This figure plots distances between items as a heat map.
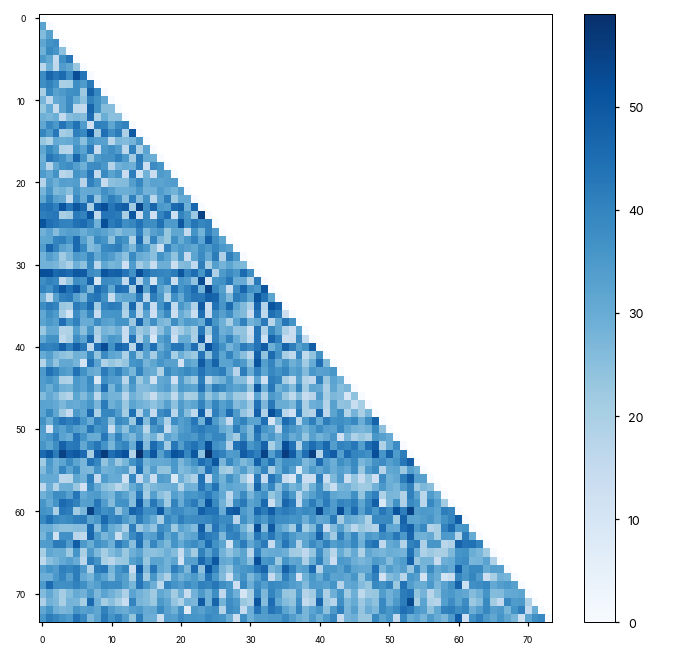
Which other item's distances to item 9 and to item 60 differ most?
20
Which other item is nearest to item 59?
49
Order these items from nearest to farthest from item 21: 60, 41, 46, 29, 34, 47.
29, 46, 41, 47, 60, 34
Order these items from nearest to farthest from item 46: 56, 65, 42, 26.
56, 65, 26, 42
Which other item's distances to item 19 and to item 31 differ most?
14
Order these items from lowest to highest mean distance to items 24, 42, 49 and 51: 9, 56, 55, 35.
56, 55, 35, 9
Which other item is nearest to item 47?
45
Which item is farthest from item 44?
53
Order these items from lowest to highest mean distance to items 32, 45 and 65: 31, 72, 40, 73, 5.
73, 72, 5, 40, 31
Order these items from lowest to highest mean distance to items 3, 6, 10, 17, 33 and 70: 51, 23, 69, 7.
51, 69, 7, 23
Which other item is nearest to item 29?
70
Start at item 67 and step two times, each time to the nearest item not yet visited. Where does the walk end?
7
